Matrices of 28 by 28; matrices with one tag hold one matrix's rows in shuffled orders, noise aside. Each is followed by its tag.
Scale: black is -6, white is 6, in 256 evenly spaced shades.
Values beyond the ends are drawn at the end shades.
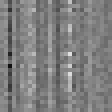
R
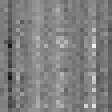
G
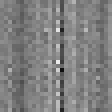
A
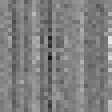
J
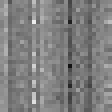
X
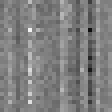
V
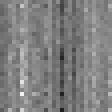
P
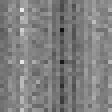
P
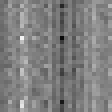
P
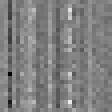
R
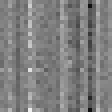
V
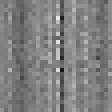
A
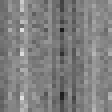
P
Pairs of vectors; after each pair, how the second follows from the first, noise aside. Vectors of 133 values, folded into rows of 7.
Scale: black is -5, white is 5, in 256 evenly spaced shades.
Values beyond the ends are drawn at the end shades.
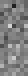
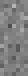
negated, shrunk.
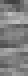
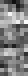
scaled up.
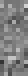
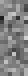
wrapped around.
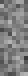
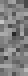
wrapped around.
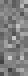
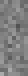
negated, shrunk.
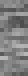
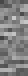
wrapped around.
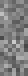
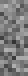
sign-scrambled.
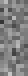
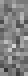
wrapped around.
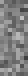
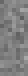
negated, shrunk.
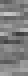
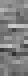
wrapped around.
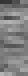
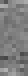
wrapped around, negated, partly zeroed.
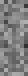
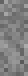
negated, shrunk.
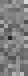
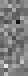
wrapped around.
